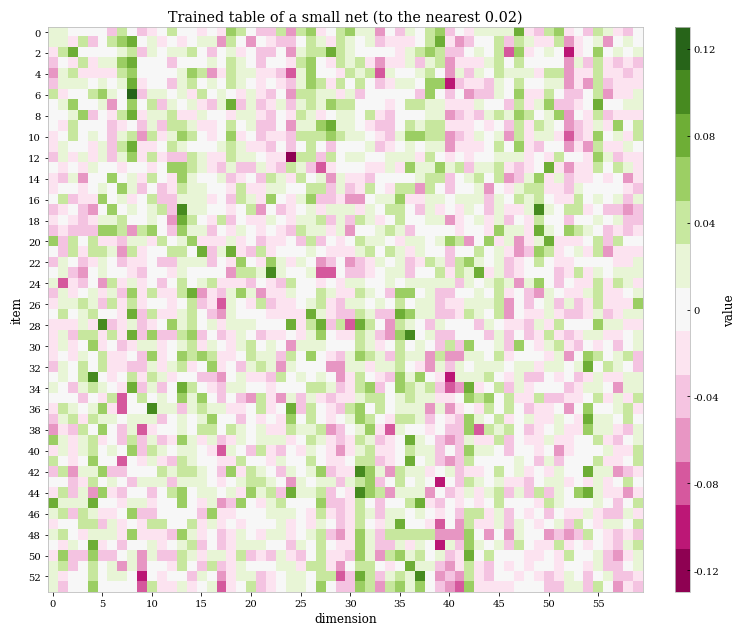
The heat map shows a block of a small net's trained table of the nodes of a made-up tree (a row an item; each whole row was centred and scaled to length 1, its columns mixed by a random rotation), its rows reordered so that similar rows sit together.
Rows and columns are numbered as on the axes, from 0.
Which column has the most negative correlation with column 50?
42
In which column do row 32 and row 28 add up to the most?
5
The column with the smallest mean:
40
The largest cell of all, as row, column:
6, 8
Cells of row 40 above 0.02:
8
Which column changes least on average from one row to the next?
45
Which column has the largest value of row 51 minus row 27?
16
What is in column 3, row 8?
0.06
